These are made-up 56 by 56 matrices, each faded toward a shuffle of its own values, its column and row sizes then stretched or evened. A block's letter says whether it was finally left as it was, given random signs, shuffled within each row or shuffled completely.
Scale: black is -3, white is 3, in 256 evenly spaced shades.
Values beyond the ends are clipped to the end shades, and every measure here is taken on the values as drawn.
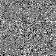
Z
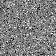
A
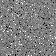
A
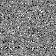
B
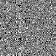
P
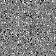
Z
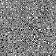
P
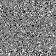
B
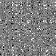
P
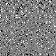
P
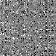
P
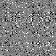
P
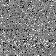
B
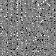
P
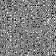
P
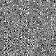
P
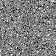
A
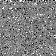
B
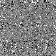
Z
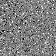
A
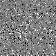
B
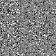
Z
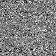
B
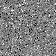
A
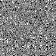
Z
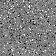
A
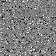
B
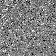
A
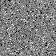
A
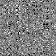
P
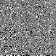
Z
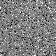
A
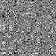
P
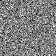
A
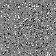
Z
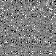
P
